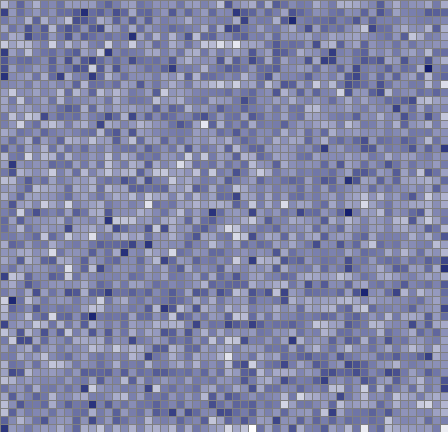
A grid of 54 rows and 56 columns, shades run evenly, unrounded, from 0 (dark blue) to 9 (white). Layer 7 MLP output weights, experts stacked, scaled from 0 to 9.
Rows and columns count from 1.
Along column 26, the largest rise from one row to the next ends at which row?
16
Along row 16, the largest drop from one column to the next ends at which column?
27
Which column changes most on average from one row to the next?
12
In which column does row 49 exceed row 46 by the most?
46
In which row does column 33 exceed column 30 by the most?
22
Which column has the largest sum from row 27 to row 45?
30
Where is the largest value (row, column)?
54, 32
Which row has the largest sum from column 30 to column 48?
26
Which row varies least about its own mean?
17
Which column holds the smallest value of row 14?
50
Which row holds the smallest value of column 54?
9
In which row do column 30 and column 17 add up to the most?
6
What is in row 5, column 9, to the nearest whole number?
2
